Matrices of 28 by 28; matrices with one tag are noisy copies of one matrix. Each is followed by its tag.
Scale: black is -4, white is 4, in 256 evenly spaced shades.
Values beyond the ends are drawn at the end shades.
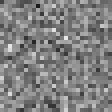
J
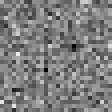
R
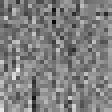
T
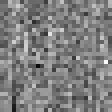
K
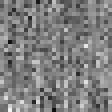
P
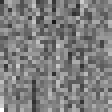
T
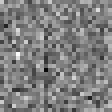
R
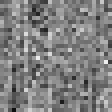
K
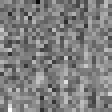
P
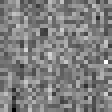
K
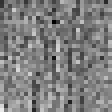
T
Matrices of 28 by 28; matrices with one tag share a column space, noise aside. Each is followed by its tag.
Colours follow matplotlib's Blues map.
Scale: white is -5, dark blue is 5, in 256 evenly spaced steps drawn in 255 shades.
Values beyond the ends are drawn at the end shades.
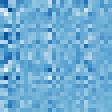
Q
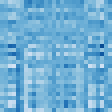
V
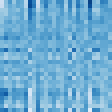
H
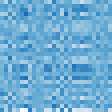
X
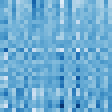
H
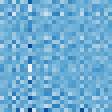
X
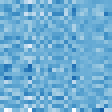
X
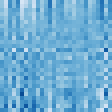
H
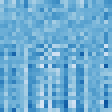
V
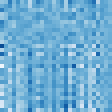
V
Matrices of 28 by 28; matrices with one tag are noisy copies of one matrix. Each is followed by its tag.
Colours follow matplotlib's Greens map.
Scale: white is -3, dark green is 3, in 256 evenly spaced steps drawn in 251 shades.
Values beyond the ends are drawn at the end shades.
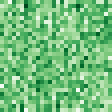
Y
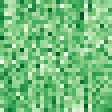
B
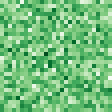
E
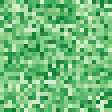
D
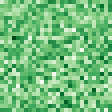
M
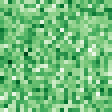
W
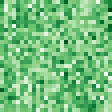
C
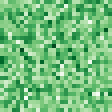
W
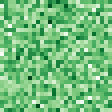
D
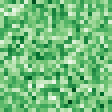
M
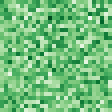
D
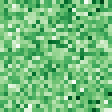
D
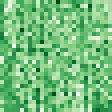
B
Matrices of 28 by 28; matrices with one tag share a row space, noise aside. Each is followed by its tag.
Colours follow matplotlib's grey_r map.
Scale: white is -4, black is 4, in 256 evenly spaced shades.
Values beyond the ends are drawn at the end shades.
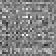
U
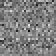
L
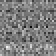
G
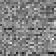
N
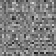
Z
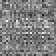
U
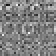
G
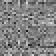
N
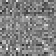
U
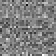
U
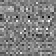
L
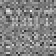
G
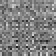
Z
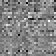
N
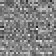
L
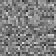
N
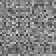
Z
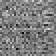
U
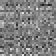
L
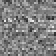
N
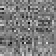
L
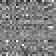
U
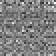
G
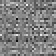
Z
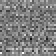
G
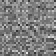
N
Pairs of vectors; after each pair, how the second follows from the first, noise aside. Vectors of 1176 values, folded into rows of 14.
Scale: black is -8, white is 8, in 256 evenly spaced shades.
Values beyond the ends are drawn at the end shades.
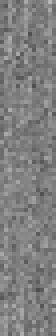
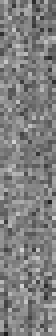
reversed, negated, scaled up.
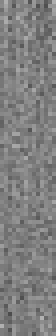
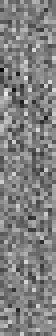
wrapped around, negated, scaled up.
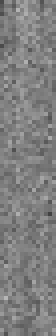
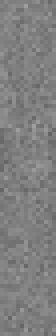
wrapped around, negated, shrunk.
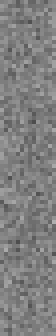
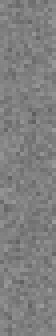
shrunk.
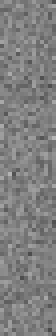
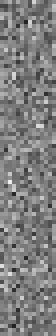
wrapped around, negated, scaled up.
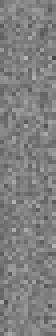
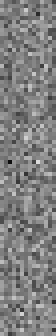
wrapped around, negated, scaled up.
